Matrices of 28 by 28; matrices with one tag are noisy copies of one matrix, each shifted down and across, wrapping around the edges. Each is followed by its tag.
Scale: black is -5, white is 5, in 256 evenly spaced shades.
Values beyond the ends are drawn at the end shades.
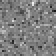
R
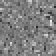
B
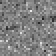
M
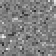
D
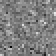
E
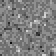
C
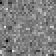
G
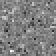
C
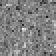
C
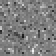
E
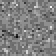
E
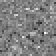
G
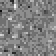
B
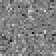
E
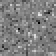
D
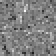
R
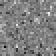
E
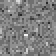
C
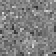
R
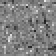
R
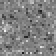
R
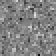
B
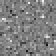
D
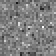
M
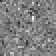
B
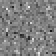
E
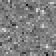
D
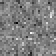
R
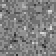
C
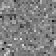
M
